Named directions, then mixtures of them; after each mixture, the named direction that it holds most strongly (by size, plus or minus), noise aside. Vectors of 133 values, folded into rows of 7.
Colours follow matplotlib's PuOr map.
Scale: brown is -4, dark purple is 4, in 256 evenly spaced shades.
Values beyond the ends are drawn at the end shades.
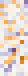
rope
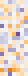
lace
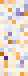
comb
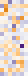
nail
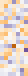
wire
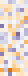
lace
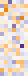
nail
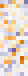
rope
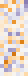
rope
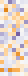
lace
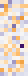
nail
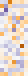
nail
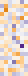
nail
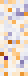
comb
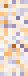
wire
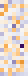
nail
